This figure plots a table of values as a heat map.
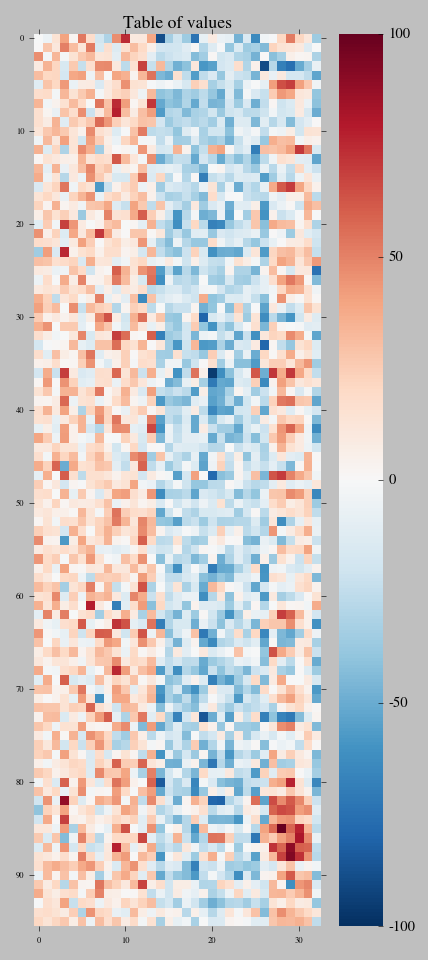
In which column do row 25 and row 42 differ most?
29
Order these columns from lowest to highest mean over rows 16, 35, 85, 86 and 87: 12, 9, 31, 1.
1, 12, 9, 31
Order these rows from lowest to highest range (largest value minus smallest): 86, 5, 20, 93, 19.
93, 5, 19, 20, 86
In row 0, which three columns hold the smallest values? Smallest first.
14, 18, 25
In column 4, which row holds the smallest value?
85
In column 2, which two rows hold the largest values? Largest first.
46, 60
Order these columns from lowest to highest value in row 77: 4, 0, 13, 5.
5, 4, 0, 13
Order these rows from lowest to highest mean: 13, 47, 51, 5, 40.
13, 40, 51, 47, 5
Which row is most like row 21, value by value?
9
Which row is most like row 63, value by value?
32
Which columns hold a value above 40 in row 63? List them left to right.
5, 9, 10, 13, 29
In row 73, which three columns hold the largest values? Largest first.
8, 12, 7
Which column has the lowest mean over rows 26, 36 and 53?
20
